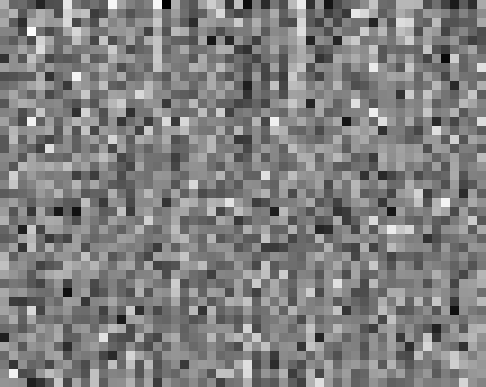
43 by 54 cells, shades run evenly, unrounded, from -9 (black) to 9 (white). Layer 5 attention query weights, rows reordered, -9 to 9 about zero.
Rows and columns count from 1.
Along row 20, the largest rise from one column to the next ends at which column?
30
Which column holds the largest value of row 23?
50
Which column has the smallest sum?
3
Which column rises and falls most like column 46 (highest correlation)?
34
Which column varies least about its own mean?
23
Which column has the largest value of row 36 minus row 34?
2
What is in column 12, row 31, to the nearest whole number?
-1
